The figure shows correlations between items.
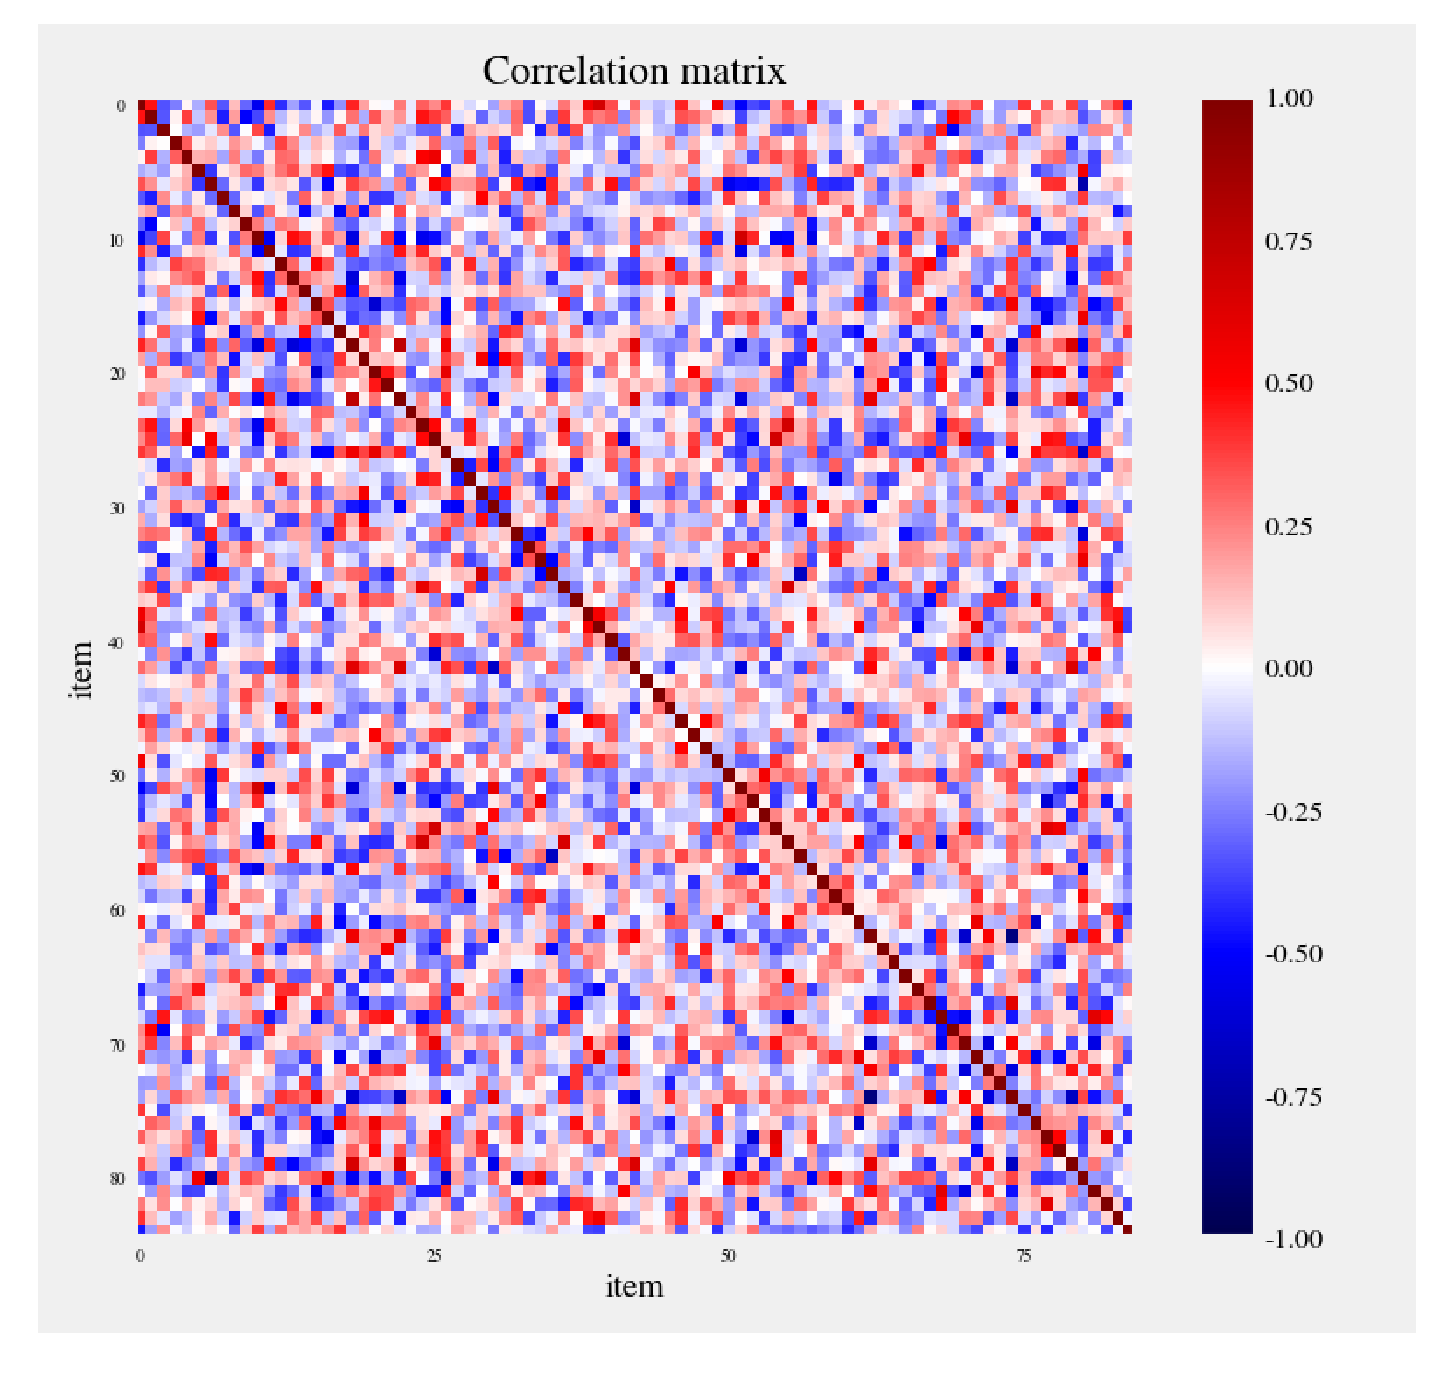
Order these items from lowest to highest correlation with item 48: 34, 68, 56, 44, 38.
34, 44, 68, 56, 38
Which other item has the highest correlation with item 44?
9
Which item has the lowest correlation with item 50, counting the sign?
6
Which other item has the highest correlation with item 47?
20
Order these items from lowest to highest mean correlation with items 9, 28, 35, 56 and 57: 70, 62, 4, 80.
80, 62, 70, 4
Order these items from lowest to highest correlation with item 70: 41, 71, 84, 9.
41, 9, 84, 71
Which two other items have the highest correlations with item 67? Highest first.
74, 12
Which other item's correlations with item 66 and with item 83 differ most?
39
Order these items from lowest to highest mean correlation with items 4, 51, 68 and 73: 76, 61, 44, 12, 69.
69, 61, 12, 44, 76
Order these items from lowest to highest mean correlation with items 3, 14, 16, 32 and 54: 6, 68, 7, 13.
68, 6, 7, 13
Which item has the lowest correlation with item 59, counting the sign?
28
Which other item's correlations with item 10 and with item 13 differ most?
25
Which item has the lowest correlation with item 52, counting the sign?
77
